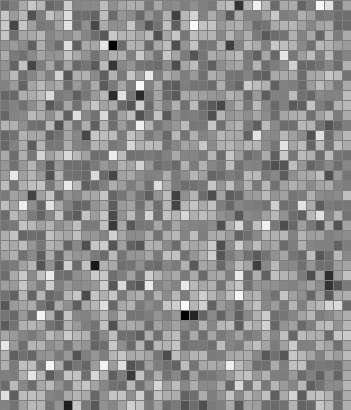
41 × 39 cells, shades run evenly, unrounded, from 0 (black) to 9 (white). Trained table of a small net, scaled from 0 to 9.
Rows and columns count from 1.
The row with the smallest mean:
7
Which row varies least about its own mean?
24
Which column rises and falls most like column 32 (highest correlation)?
25
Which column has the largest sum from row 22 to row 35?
12
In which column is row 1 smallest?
27
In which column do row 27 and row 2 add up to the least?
11
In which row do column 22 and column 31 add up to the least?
32
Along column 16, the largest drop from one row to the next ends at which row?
10
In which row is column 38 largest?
31
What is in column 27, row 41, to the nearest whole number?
3
